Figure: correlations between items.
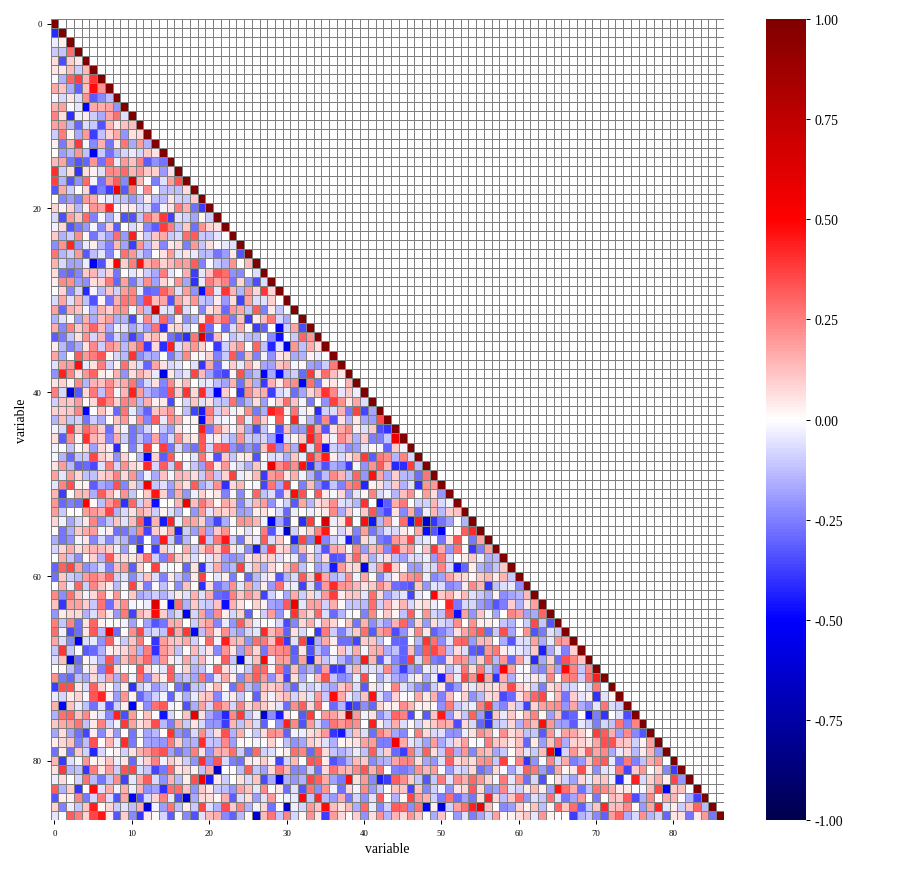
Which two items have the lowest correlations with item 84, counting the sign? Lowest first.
17, 10
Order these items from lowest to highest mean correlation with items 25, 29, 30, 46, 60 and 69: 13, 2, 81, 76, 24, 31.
24, 2, 31, 13, 76, 81
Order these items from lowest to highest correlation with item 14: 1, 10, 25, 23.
1, 10, 25, 23
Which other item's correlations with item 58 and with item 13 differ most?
63
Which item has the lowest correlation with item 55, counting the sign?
30
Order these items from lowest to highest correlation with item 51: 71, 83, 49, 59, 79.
83, 59, 49, 71, 79
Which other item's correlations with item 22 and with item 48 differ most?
85
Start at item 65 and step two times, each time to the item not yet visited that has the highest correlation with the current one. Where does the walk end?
5
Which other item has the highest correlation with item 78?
44
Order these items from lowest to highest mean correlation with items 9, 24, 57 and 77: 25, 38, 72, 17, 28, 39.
17, 25, 38, 39, 72, 28
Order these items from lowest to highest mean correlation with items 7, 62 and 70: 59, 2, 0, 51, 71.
59, 2, 51, 0, 71
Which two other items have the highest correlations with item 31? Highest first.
13, 63
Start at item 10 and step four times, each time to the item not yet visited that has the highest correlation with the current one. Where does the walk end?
45
